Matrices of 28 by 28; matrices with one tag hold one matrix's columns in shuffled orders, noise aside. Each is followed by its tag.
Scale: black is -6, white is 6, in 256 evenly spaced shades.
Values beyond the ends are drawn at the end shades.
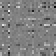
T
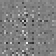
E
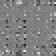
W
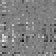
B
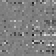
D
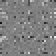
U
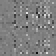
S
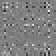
T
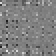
W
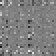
W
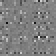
U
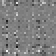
W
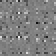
U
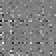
E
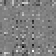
W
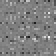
U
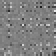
T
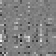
B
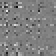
T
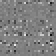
D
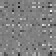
T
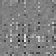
B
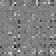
W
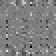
W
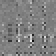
B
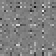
T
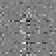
E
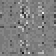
S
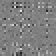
T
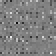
U
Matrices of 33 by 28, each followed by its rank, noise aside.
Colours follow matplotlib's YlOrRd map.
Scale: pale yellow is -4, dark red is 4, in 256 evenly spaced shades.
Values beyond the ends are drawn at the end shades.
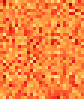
eight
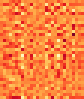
three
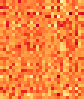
six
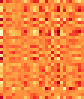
two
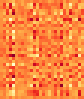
two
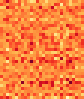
four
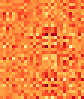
three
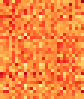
six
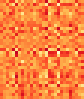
two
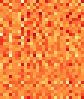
four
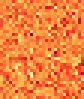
eight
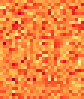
eight
